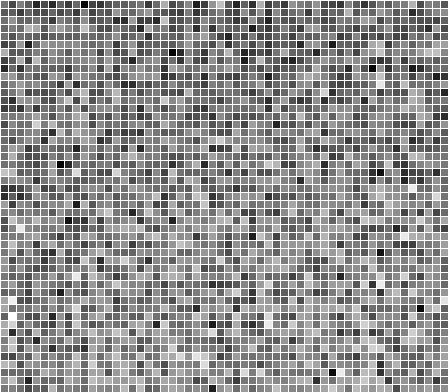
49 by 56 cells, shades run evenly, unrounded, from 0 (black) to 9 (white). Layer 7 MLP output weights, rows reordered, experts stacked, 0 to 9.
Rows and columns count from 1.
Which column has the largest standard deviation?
48
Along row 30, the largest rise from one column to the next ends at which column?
33
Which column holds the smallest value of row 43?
5
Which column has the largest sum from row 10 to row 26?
11
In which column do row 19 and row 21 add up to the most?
34
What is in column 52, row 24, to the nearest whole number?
8
